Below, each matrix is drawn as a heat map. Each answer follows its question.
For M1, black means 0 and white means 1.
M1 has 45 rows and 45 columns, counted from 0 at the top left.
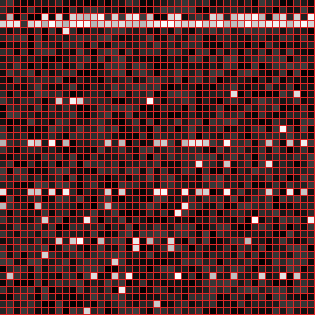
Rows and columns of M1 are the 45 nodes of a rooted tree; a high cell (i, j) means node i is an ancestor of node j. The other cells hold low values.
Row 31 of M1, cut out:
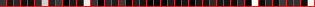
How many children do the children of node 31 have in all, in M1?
2
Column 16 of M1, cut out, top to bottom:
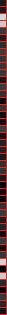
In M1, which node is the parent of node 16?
37
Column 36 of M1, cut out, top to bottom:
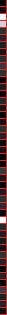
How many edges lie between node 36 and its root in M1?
3
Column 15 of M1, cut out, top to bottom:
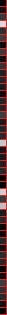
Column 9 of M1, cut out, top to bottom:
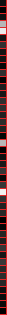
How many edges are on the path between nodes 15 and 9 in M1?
4
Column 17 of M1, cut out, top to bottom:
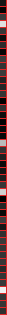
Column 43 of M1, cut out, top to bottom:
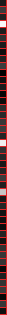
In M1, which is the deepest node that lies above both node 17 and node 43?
27
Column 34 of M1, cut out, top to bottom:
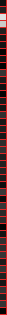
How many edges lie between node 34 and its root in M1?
2
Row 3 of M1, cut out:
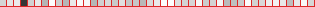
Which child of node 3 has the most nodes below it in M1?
2
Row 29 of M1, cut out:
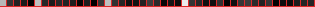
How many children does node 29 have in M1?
4
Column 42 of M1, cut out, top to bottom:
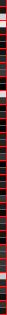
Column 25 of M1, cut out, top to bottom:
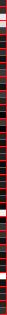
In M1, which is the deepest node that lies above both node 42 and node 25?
39
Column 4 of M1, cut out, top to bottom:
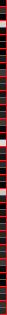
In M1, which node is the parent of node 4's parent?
20
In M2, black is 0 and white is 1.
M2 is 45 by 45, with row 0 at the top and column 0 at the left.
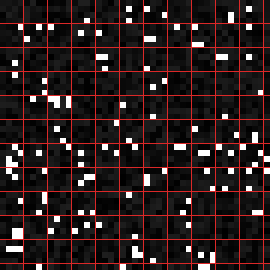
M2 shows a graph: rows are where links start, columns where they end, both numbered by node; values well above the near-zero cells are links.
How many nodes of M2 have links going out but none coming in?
2
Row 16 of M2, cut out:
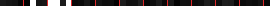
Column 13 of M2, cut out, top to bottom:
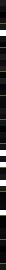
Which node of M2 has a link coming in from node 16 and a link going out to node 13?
node 5
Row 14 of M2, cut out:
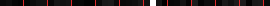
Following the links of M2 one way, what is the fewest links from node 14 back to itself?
3
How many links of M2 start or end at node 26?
2
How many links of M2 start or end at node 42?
8
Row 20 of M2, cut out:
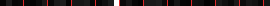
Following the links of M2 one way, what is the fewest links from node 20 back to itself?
6
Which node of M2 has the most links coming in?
node 2
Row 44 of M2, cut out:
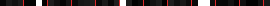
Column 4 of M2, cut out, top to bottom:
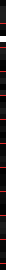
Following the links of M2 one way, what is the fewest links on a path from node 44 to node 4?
2
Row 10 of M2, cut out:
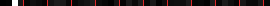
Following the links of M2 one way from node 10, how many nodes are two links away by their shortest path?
2
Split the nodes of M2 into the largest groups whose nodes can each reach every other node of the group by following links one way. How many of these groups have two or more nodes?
1
